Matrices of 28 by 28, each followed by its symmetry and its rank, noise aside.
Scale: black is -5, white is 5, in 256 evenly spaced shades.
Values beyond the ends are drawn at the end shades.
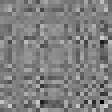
symmetric, rank two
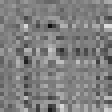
no symmetry, rank two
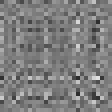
no symmetry, rank two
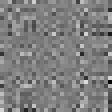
no symmetry, rank three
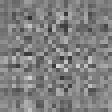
no symmetry, rank three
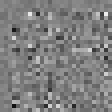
antisymmetric, rank four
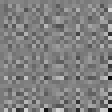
no symmetry, rank two
